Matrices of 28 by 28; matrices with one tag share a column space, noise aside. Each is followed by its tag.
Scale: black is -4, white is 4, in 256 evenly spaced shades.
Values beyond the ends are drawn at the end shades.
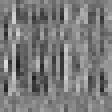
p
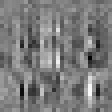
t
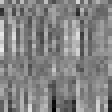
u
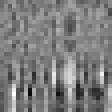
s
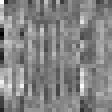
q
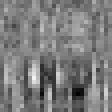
s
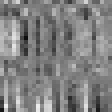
u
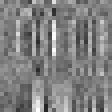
u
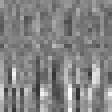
s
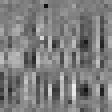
t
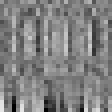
u
